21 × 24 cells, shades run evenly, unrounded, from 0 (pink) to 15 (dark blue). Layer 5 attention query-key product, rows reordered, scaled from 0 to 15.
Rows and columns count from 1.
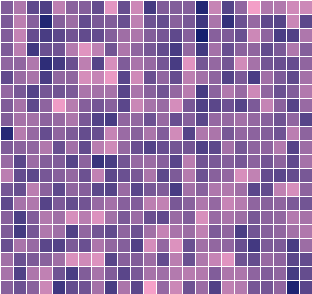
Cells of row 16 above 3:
21
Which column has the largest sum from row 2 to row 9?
16
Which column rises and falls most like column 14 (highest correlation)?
12
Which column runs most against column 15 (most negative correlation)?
14
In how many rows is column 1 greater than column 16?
10
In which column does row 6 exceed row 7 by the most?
20
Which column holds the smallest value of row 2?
23
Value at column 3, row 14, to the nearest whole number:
4
